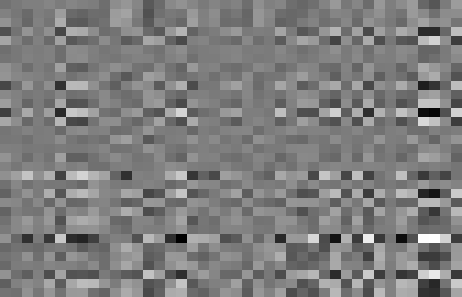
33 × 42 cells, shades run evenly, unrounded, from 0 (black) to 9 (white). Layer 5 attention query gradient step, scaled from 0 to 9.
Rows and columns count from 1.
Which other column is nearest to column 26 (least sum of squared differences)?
16
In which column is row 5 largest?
40
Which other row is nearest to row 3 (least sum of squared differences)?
8
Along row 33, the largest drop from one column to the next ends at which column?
39
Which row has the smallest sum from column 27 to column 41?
29
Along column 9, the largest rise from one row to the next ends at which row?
32
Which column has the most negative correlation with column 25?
4
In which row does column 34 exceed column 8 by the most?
27
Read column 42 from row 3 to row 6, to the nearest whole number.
4 7 2 5
